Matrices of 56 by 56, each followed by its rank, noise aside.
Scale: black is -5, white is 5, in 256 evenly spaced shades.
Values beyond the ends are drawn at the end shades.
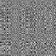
four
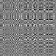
two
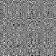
six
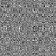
six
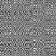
four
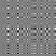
one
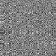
six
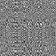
six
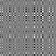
one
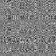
six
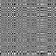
one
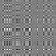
one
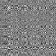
four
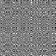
four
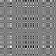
one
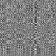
four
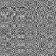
four
